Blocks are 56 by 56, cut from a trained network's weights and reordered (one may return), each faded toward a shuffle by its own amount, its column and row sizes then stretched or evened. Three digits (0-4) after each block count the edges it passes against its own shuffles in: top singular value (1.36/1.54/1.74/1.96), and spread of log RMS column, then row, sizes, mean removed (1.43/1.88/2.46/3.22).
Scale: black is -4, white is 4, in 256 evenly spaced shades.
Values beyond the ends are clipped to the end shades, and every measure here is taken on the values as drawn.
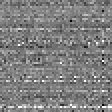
4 1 3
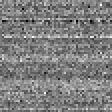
4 0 2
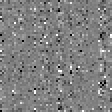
0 3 1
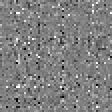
0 2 1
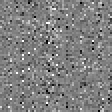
0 3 0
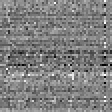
4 2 2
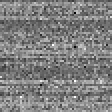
4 0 0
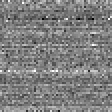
4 0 2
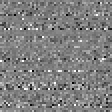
0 0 4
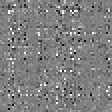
1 3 2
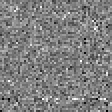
1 0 1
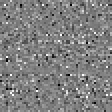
1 1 2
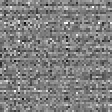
3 3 1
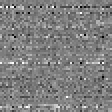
1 1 3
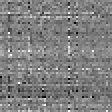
4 3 2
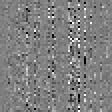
1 4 0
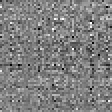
1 3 2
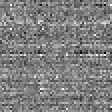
3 2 2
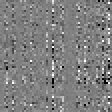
2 4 1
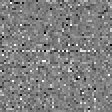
1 1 1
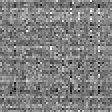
4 3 0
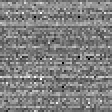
4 0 2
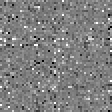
1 2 1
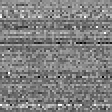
4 0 3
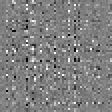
4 3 2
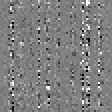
2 4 0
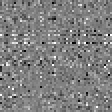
3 2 2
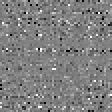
0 1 3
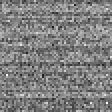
3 0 1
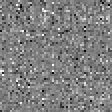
2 2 0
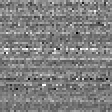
4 0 3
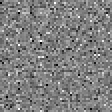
2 1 0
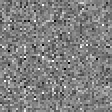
0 2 1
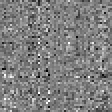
3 3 2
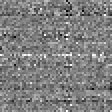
2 1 2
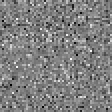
3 0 1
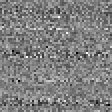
0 0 3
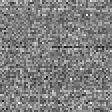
1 0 2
